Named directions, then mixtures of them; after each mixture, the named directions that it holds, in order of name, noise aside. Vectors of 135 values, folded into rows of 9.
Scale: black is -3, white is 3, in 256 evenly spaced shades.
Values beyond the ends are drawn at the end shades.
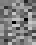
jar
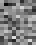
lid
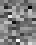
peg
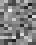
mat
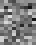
lid, mat, peg.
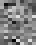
lid, mat, peg.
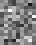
mat, peg.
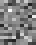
mat.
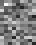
lid.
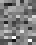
lid, mat.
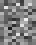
jar, lid, mat.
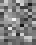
jar, lid, mat.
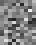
jar, peg.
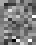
lid, mat, peg.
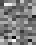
lid, mat.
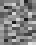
jar, lid, peg.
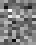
mat, peg.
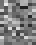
lid, mat.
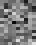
jar, lid, peg.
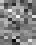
lid, mat, peg.
